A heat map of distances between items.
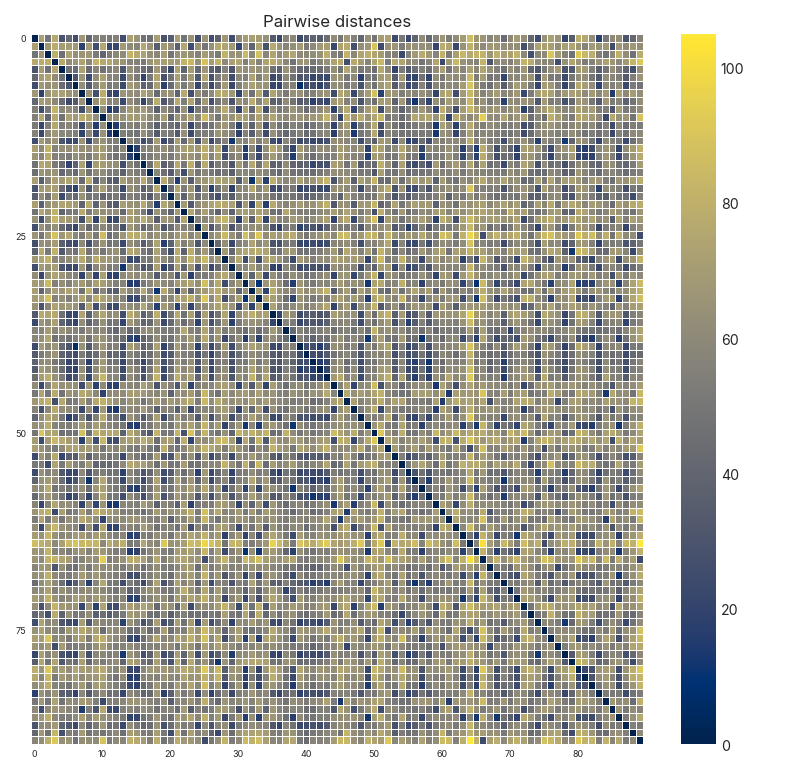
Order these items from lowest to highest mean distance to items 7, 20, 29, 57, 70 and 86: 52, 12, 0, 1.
12, 0, 1, 52
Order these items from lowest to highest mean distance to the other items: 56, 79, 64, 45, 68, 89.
56, 68, 79, 45, 89, 64
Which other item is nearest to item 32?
18
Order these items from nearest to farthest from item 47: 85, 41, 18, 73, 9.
9, 85, 18, 73, 41
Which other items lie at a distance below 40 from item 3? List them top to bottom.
46, 60, 67, 77
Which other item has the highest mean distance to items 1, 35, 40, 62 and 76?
64
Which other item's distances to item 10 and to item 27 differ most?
79
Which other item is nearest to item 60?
46
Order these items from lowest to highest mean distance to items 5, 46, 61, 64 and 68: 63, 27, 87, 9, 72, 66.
63, 87, 27, 9, 72, 66
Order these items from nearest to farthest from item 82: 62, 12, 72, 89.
12, 62, 72, 89
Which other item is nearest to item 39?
6
